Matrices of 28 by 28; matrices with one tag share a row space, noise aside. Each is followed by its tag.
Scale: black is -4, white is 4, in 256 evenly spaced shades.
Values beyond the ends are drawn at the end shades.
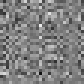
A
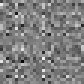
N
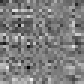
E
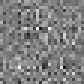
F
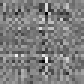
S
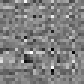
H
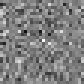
A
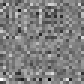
A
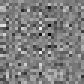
A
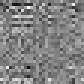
E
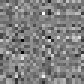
N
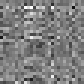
H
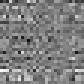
E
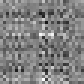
S
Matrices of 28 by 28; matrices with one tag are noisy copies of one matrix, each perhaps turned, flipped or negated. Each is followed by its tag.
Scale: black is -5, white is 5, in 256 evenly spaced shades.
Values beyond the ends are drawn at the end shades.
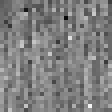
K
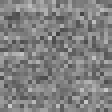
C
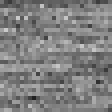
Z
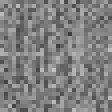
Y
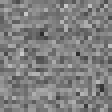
Y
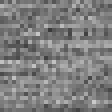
Z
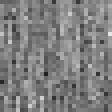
K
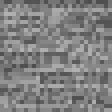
Z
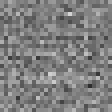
Y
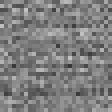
Y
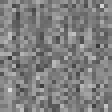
C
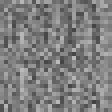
C
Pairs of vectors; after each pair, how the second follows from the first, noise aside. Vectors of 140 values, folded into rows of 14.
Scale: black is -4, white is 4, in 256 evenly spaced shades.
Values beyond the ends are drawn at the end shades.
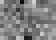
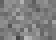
negated, shrunk.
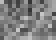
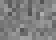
shrunk.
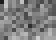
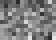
reversed, negated.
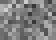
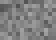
negated, shrunk.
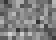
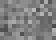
wrapped around, shrunk.
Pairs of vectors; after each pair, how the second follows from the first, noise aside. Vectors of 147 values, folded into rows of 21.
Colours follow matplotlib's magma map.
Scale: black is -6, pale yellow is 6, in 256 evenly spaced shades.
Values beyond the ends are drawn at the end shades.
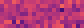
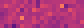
reversed, negated, partly zeroed.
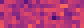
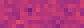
reversed, shrunk.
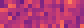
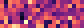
wrapped around, scaled up.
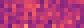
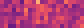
wrapped around.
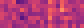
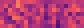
wrapped around, negated.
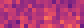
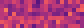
wrapped around, negated.
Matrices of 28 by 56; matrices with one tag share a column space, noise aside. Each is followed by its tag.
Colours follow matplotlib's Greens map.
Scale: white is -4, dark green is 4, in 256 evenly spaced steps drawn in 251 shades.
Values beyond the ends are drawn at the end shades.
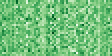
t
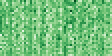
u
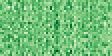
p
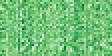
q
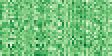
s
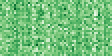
q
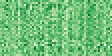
q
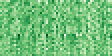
u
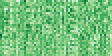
u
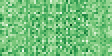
t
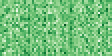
t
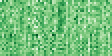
u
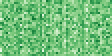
t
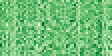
s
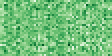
q
